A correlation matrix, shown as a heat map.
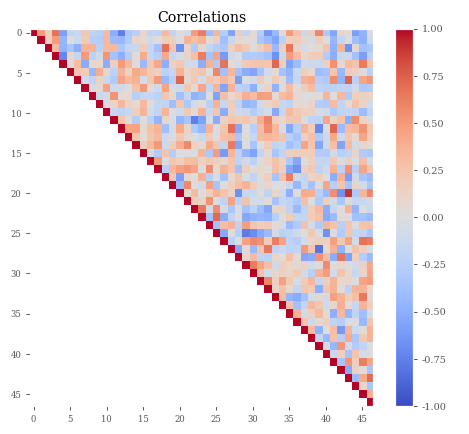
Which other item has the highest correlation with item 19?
21
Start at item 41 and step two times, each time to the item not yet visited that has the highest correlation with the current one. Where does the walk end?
27
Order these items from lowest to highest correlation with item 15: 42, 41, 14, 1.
42, 41, 1, 14
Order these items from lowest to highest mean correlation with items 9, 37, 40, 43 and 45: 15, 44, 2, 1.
2, 1, 15, 44
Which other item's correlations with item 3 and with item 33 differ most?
4
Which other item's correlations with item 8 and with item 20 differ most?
43
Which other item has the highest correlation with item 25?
23
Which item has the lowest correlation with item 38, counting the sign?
28
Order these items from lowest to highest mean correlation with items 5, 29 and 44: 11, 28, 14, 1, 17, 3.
3, 1, 28, 17, 14, 11
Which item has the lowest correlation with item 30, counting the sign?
25
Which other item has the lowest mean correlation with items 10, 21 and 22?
11
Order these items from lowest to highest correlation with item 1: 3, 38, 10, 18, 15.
38, 15, 18, 10, 3
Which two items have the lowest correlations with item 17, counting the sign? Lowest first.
36, 35
